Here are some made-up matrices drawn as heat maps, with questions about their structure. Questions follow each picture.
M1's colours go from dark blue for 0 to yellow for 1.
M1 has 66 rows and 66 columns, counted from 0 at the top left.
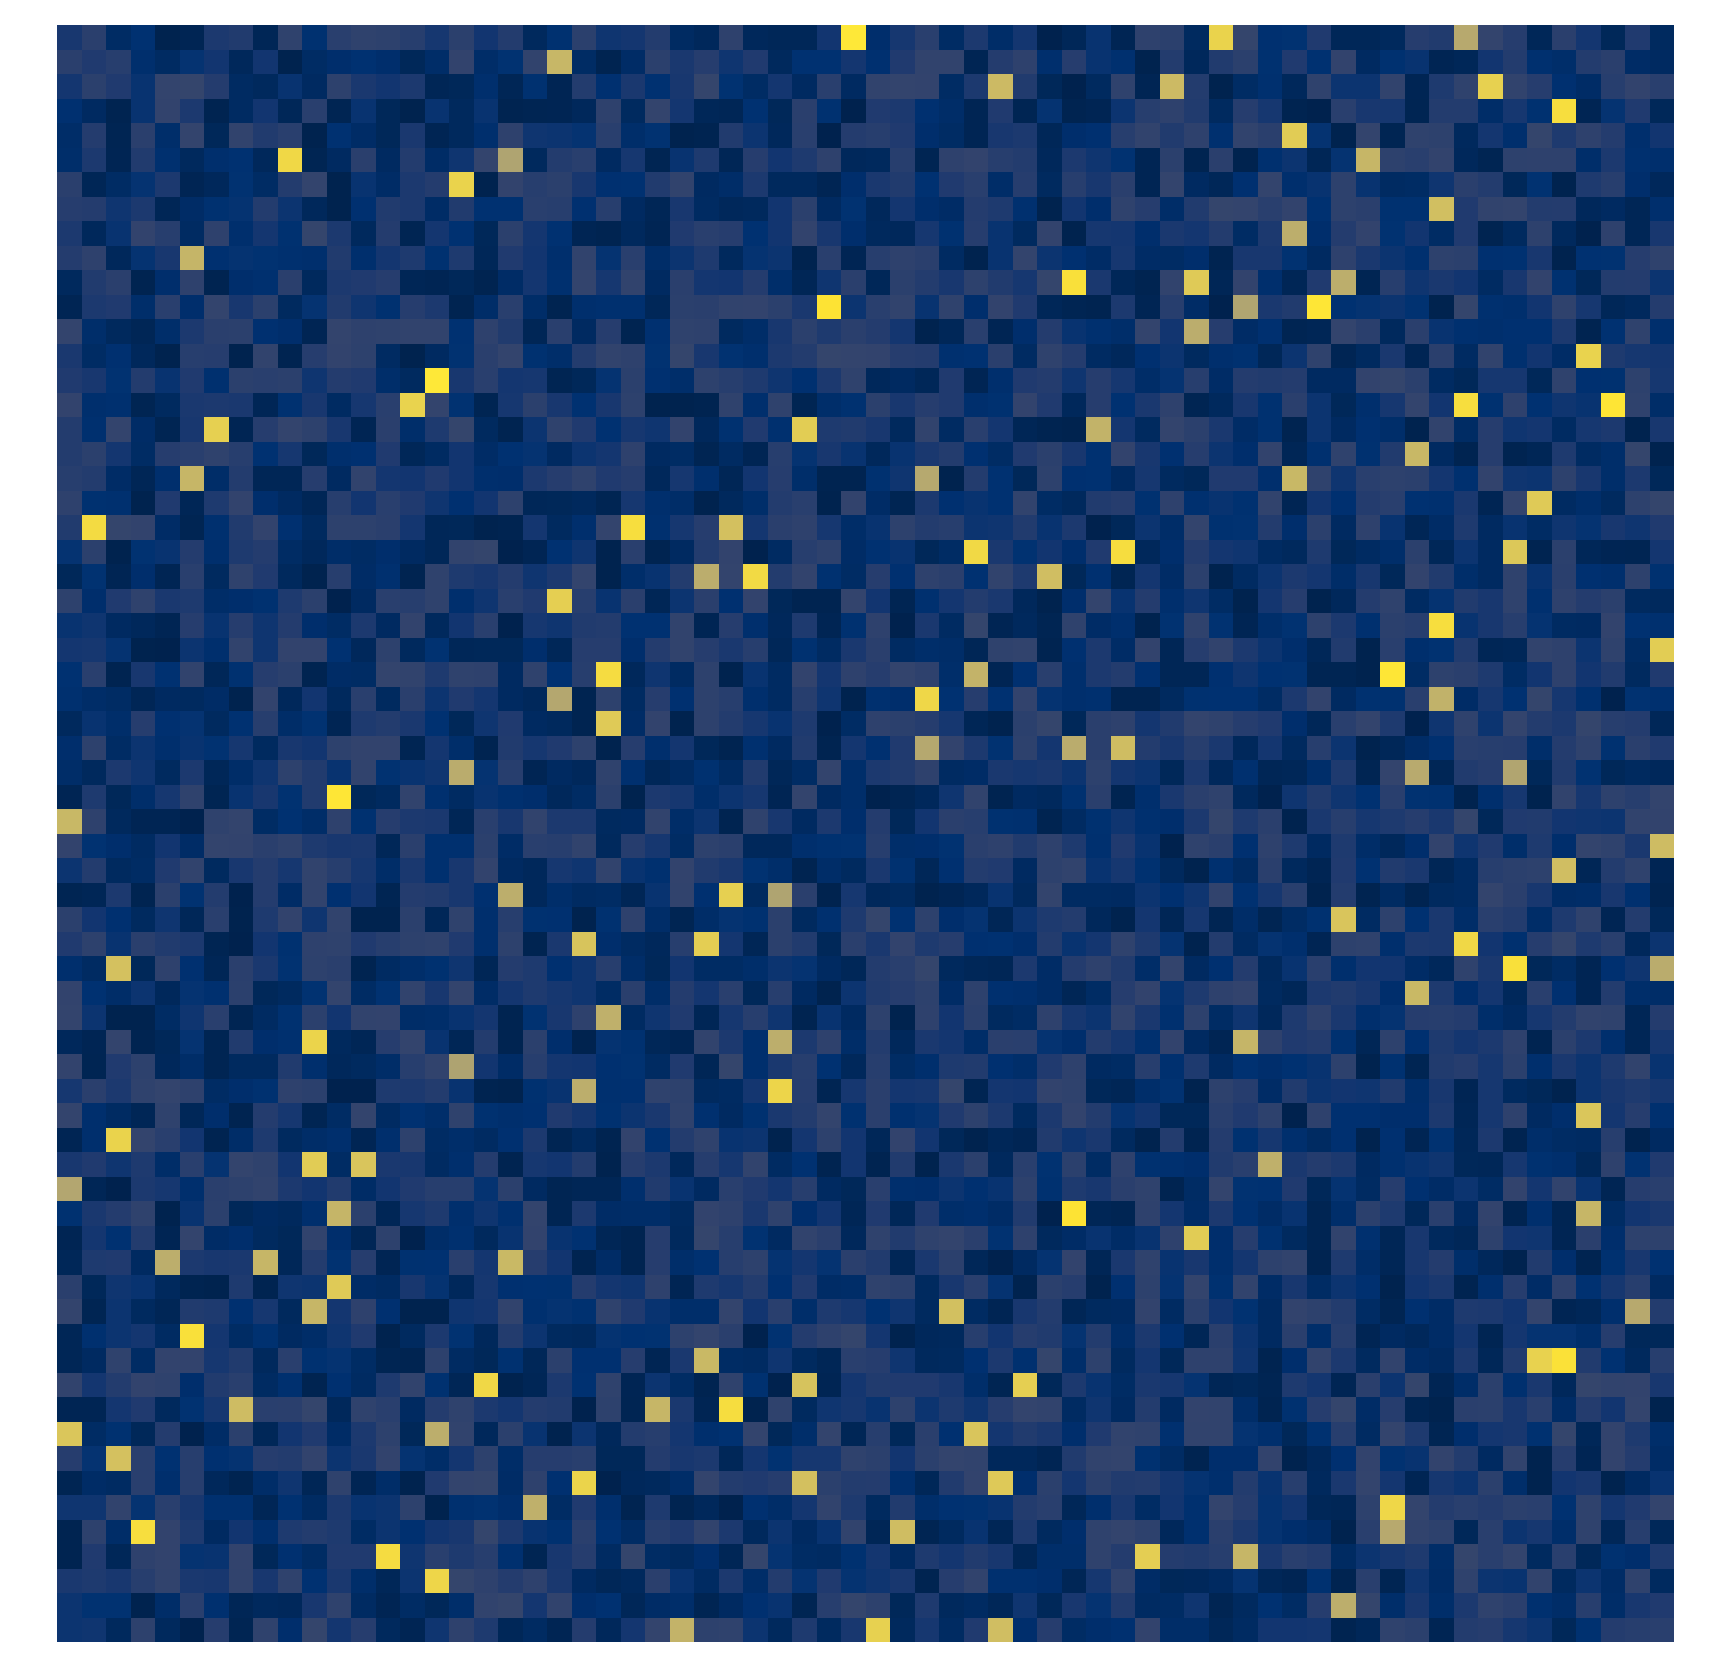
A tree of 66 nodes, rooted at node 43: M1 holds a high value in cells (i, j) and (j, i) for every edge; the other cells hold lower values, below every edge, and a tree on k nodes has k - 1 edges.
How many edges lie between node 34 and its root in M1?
6
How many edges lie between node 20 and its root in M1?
4
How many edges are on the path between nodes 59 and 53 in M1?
7
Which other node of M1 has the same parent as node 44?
13
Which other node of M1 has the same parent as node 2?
65
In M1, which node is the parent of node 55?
30
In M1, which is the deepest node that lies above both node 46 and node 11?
41
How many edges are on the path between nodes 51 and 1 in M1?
8
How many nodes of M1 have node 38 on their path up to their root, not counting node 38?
6
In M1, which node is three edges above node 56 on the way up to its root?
29
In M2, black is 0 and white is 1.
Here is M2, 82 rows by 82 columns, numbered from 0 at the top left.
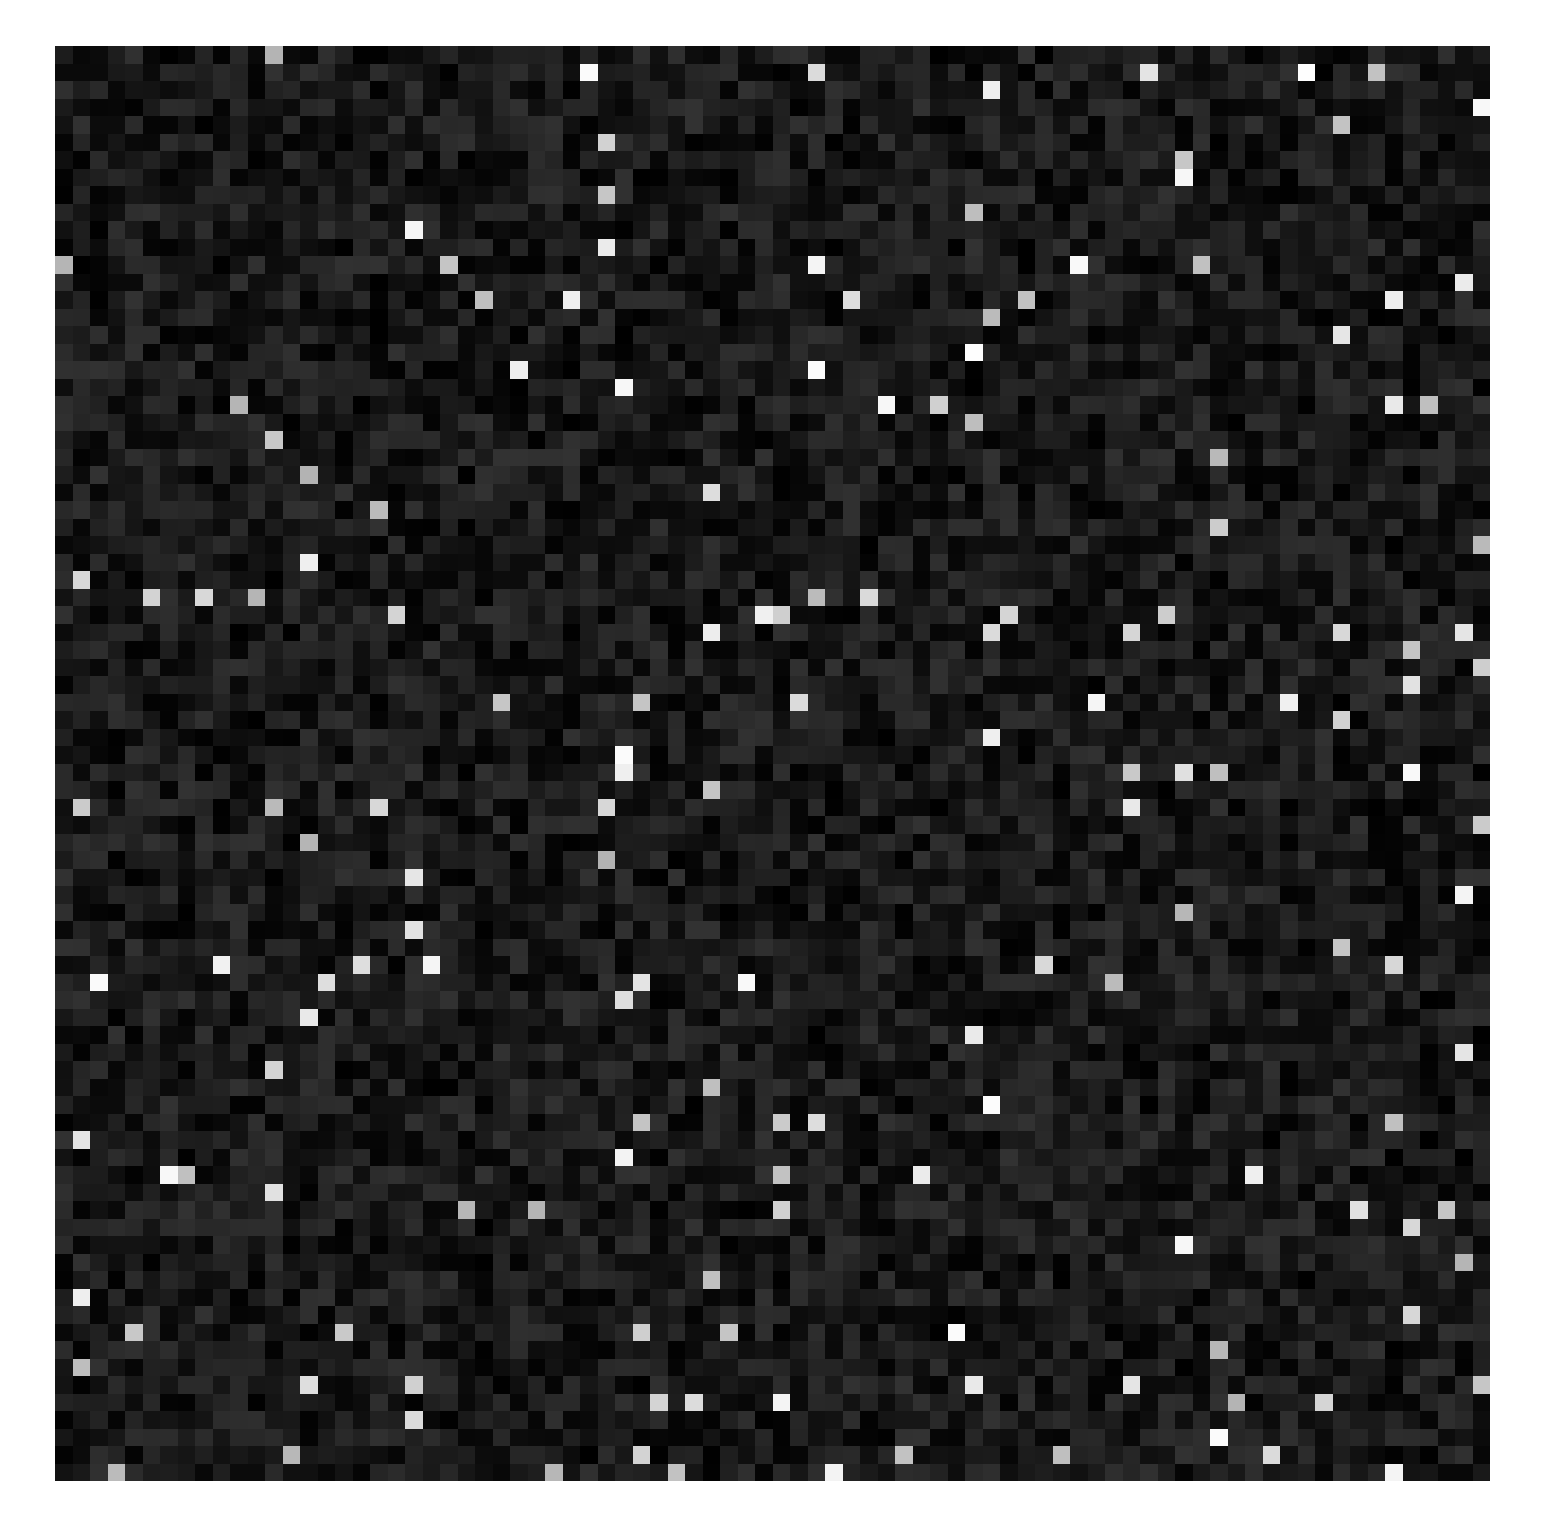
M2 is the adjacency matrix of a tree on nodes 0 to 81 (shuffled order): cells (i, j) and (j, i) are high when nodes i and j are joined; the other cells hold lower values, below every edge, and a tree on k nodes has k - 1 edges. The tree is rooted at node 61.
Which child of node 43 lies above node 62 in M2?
1
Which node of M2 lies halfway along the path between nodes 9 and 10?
76
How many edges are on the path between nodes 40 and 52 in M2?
5
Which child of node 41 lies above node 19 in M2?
32
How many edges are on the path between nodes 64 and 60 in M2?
5
